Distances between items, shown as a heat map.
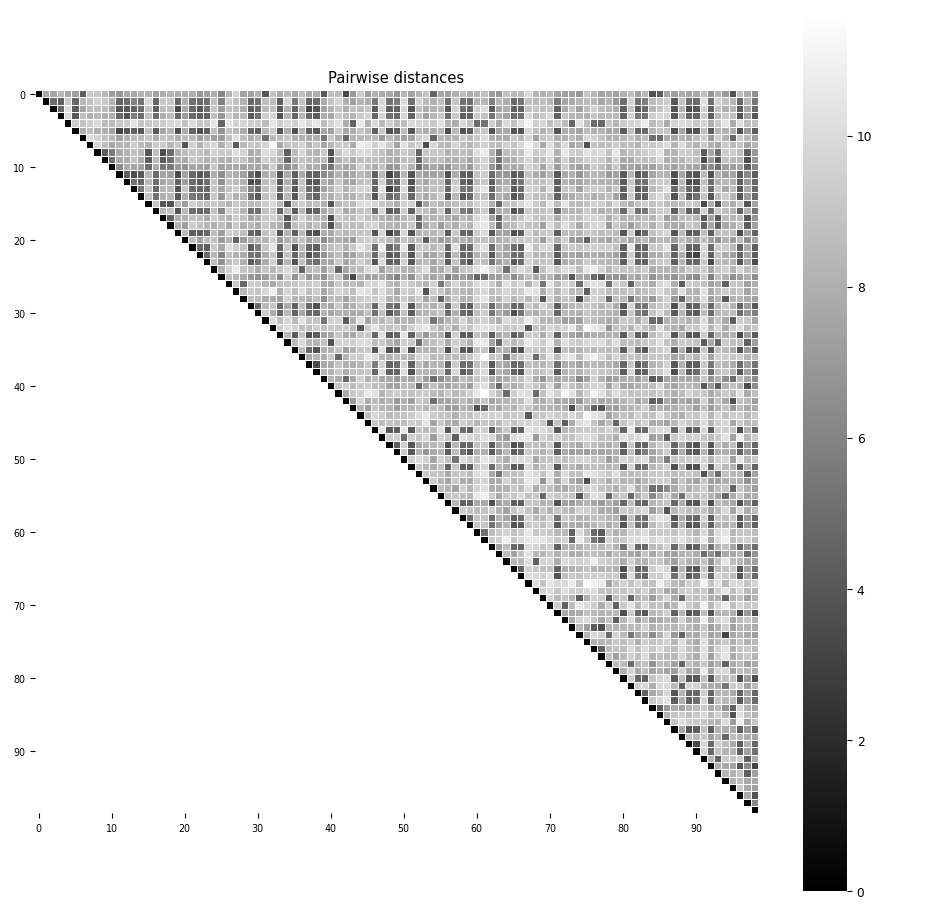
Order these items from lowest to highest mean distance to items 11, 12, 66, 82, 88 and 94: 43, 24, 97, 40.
97, 40, 43, 24
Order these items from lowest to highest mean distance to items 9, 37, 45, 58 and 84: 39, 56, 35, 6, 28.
56, 35, 39, 6, 28
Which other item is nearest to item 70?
45
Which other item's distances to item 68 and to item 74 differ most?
94
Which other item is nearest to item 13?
48
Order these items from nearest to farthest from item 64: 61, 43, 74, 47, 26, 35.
47, 35, 43, 74, 26, 61
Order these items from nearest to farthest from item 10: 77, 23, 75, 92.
92, 23, 75, 77
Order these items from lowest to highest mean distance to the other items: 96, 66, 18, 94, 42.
96, 66, 42, 18, 94
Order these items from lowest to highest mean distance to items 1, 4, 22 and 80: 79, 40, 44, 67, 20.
79, 20, 40, 44, 67
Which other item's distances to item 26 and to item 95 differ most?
85
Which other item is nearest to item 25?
43
